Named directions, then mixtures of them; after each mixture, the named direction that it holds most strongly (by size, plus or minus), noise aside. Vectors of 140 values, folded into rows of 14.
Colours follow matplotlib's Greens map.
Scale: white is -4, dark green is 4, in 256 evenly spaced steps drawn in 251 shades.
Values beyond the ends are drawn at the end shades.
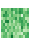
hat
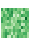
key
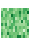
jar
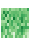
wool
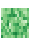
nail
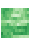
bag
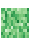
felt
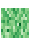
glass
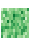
key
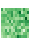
key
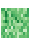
felt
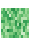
glass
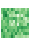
bag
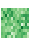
key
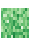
hat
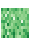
wool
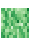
felt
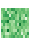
glass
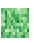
felt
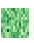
glass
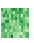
hat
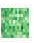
hat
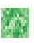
nail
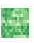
bag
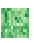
felt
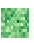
felt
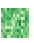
key
